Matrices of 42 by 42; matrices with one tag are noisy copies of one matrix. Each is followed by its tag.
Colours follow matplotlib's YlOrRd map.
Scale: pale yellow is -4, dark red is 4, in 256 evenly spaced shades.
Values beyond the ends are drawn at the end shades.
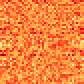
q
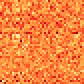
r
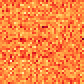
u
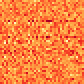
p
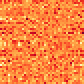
q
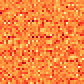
p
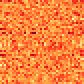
q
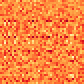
p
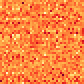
r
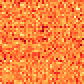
u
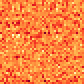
r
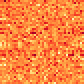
q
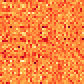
u
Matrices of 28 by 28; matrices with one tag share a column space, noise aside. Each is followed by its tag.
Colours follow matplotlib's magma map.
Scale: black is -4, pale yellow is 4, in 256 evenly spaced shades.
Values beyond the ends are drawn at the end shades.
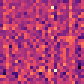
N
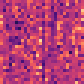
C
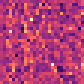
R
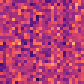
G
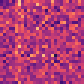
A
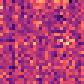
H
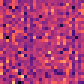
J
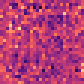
R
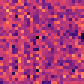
J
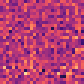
N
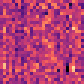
R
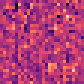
R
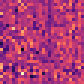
N
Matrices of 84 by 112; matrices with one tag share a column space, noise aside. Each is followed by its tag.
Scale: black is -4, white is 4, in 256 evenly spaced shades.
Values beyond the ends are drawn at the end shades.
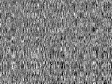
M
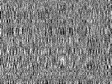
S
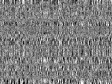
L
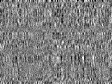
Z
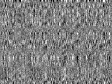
Z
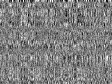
Z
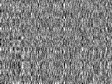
M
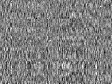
M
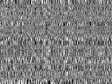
L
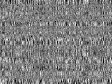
L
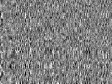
M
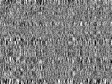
L
